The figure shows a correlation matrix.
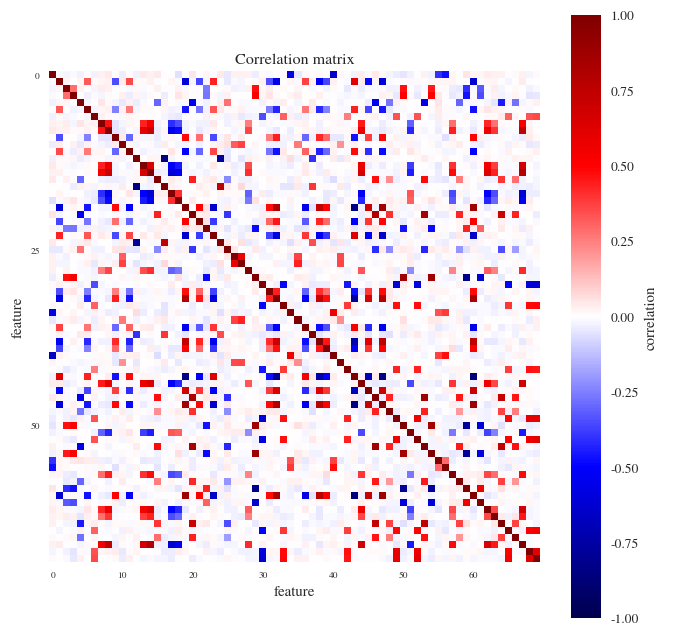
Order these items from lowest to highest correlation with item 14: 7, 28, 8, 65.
65, 28, 7, 8
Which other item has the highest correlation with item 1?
43
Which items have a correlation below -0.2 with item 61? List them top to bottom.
2, 3, 29, 50, 54
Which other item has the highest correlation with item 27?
26
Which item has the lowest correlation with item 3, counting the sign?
59
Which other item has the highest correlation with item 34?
40
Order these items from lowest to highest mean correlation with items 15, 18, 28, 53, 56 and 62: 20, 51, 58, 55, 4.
4, 51, 55, 58, 20
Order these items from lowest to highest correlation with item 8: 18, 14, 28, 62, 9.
18, 9, 28, 62, 14
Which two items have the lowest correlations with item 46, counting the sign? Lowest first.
4, 25
